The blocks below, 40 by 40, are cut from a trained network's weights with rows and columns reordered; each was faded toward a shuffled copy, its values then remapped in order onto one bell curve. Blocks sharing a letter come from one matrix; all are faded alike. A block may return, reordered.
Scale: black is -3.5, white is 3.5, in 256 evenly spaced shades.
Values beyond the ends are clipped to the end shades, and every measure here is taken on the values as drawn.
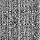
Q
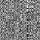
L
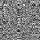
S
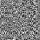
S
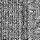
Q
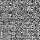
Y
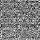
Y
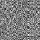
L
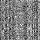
Q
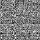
Y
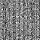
Q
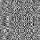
L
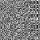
L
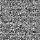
Y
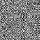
S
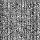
Q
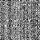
Q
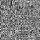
S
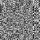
L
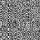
L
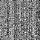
Q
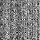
Q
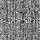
Q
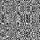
L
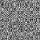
L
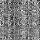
Q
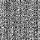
Q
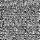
Y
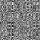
L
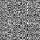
L
